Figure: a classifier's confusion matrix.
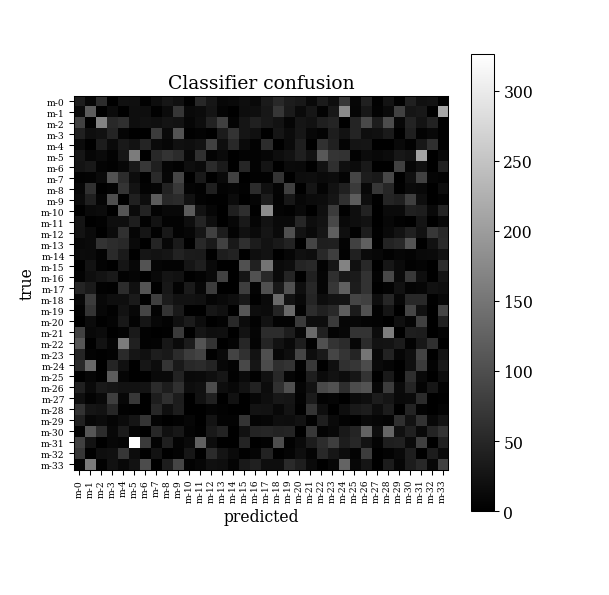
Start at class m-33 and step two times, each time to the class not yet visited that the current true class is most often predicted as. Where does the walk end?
m-24
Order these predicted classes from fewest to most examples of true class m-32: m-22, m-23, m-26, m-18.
m-18, m-23, m-22, m-26
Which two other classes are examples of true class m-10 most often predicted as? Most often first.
m-17, m-4
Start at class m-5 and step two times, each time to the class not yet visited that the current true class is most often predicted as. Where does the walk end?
m-11
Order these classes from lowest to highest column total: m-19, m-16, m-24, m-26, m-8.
m-16, m-8, m-19, m-24, m-26
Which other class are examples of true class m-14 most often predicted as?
m-23
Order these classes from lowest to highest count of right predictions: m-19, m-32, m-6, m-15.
m-32, m-6, m-15, m-19
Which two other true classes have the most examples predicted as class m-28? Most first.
m-21, m-30
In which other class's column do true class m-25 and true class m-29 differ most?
m-3
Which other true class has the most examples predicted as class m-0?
m-22
